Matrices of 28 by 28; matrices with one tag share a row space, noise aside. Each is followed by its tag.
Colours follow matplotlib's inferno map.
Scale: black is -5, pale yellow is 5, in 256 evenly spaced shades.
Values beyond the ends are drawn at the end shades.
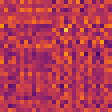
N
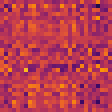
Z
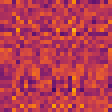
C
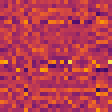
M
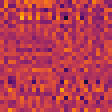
N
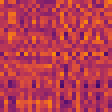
N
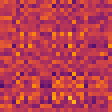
C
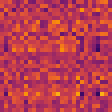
Z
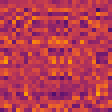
M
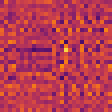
N
